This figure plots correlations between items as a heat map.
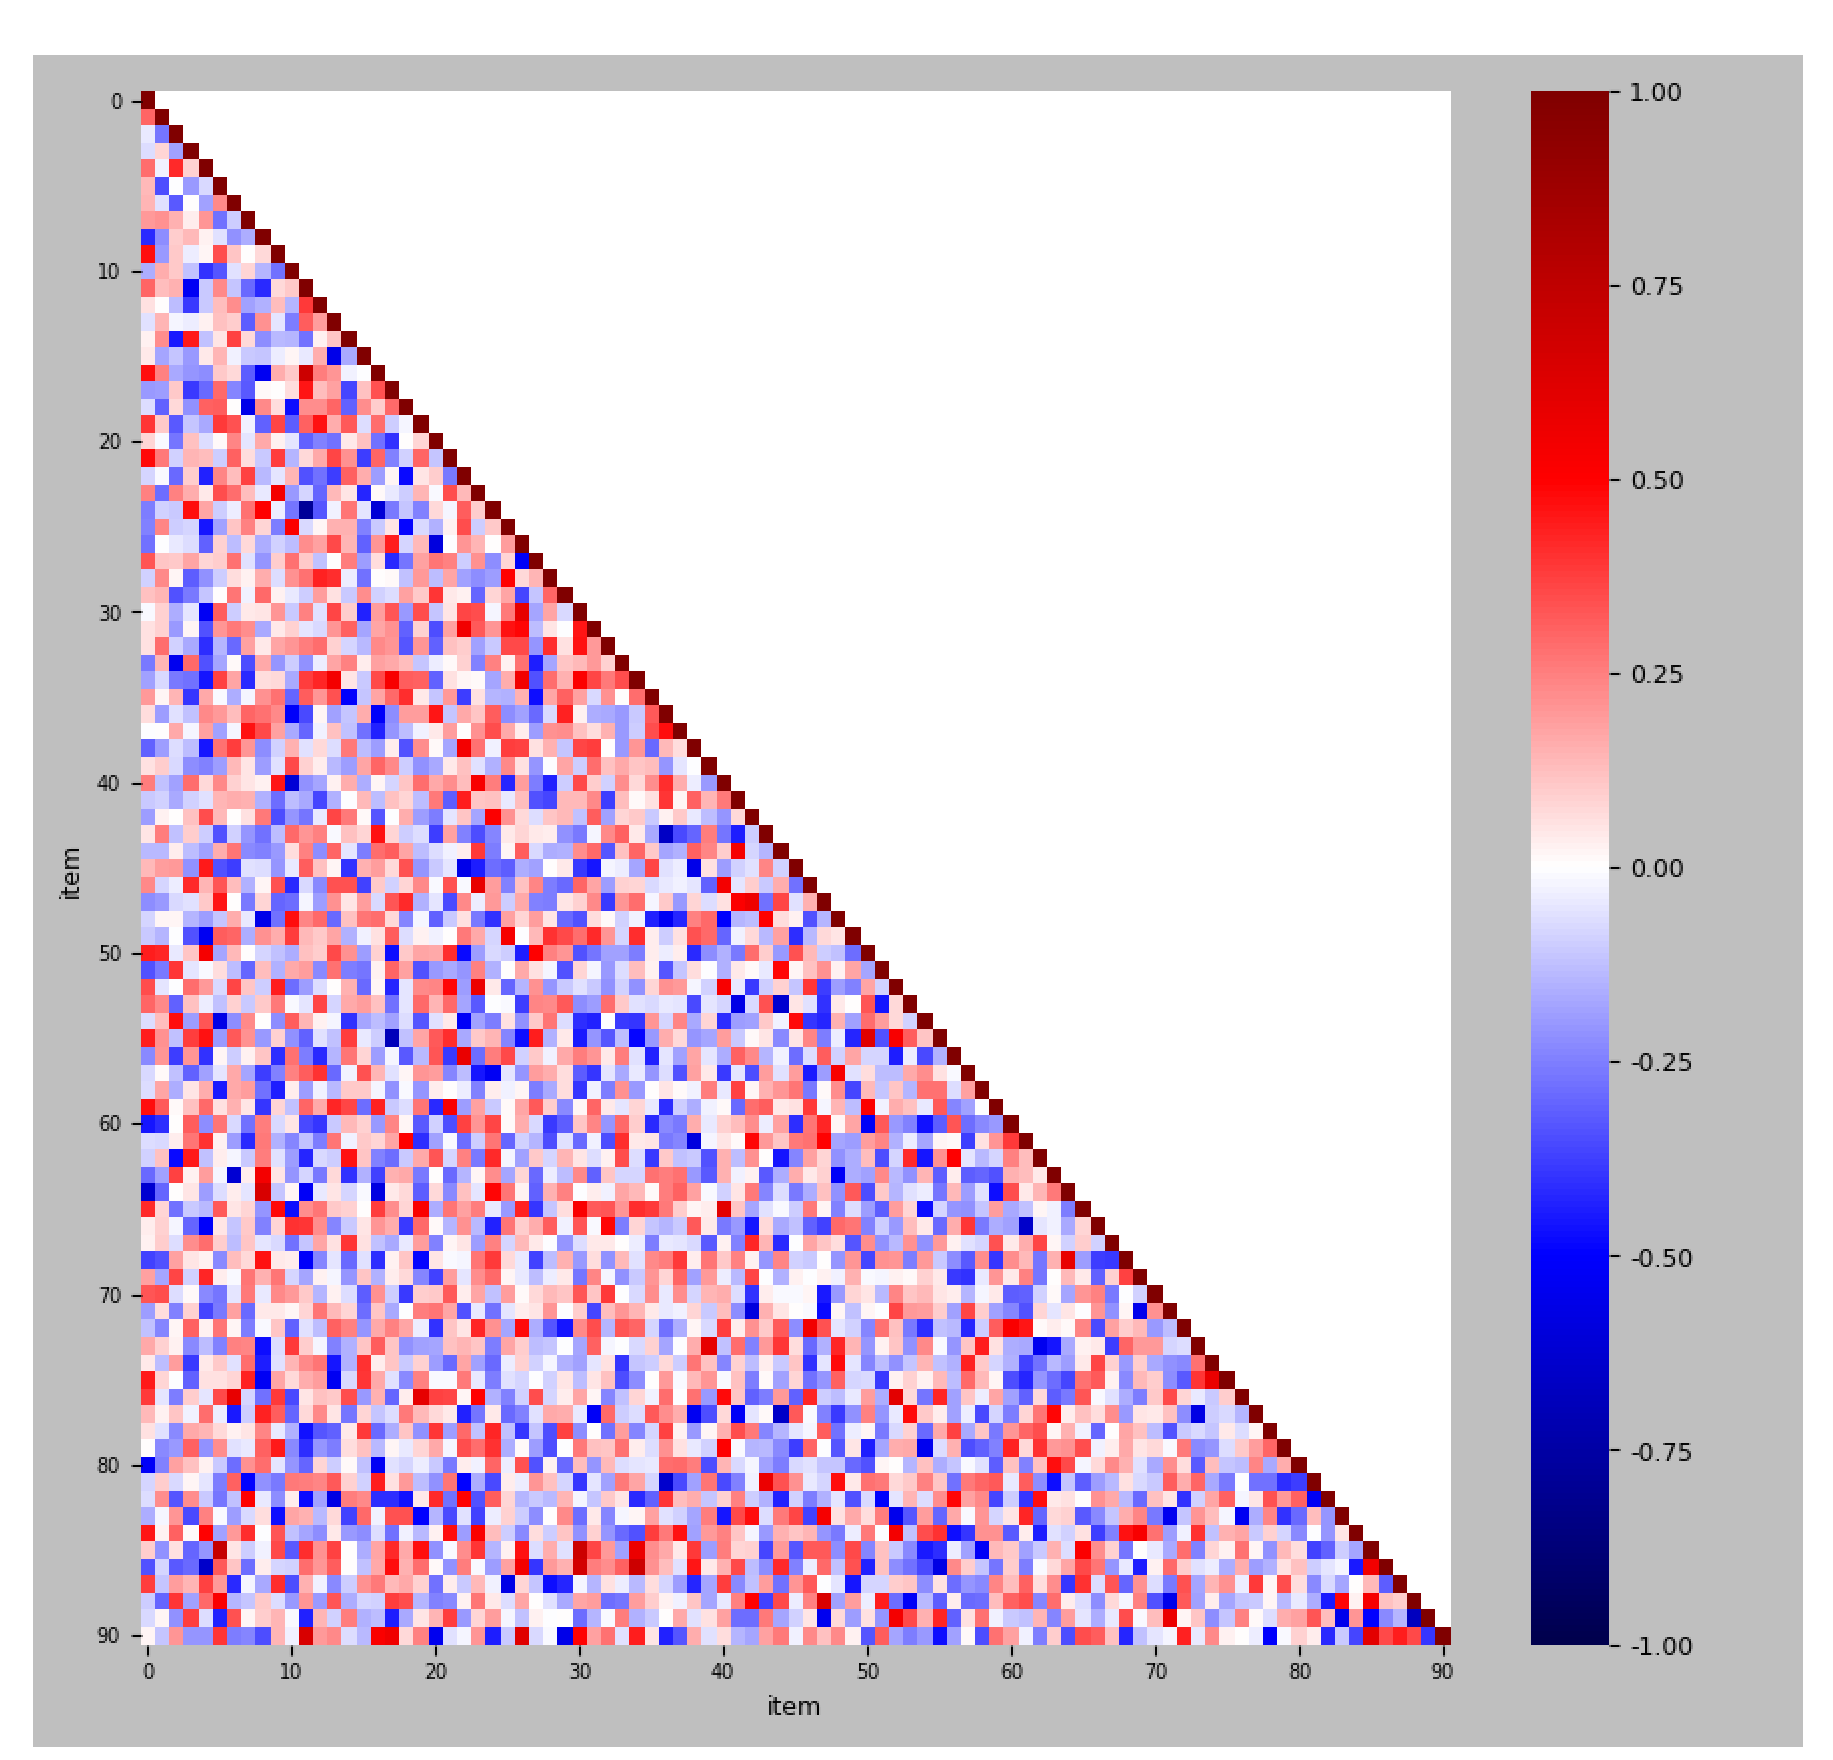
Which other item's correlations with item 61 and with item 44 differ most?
38
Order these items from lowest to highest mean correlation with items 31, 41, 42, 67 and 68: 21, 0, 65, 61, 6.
0, 21, 65, 6, 61
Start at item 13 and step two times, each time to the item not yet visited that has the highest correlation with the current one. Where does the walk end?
86
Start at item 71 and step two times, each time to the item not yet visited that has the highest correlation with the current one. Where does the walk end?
52
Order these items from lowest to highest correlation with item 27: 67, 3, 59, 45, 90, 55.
45, 90, 67, 3, 59, 55
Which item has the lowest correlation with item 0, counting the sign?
64
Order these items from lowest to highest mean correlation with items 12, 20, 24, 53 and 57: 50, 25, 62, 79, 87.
87, 25, 79, 50, 62
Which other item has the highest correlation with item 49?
25
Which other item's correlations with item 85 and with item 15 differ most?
30
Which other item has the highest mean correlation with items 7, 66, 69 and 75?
74
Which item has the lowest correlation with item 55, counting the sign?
17
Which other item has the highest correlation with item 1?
50
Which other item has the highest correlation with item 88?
47
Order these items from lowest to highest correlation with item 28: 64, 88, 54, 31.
88, 31, 64, 54
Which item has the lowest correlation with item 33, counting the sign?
2
